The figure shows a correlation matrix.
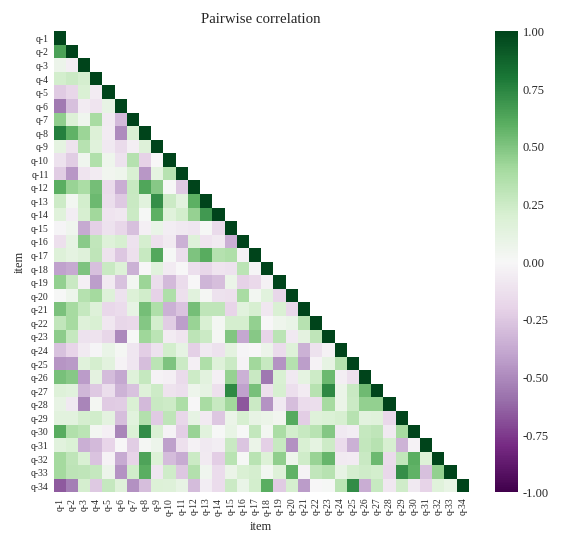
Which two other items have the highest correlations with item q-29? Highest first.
q-33, q-20
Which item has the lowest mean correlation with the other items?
q-6
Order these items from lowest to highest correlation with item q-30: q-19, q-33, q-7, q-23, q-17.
q-7, q-17, q-19, q-23, q-33
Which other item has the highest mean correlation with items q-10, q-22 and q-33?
q-29
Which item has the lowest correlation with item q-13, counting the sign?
q-19
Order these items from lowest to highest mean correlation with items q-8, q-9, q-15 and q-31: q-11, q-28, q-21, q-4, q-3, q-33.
q-11, q-4, q-3, q-33, q-28, q-21
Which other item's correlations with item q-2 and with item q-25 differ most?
q-34
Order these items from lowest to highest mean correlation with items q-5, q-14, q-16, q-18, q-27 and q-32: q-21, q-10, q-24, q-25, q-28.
q-28, q-10, q-24, q-21, q-25
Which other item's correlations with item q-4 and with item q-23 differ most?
q-27
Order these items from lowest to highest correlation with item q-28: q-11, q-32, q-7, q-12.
q-32, q-12, q-7, q-11
